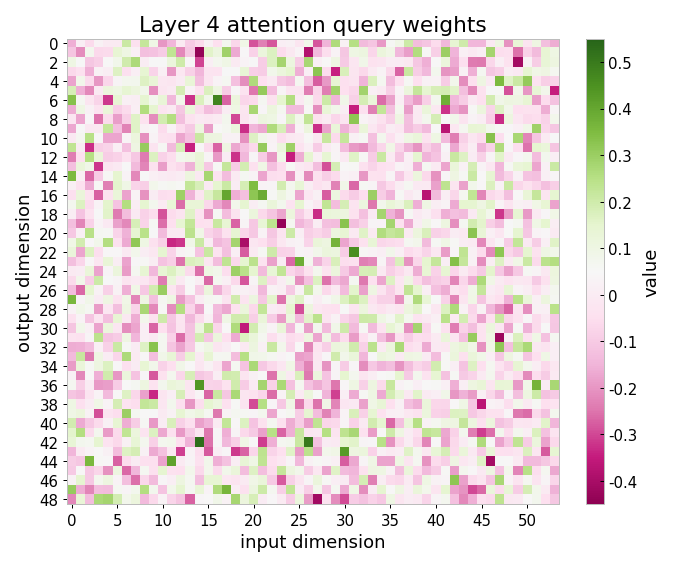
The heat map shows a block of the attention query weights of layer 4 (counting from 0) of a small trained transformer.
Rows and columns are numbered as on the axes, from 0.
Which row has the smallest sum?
18
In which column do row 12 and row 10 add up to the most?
2
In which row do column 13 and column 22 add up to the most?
19
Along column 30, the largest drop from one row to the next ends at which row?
44
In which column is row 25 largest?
45
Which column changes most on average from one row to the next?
47
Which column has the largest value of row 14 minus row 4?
0
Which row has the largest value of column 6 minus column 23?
41
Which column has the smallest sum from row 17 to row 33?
12
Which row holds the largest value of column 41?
6
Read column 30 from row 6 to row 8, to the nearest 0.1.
0.1 0 0
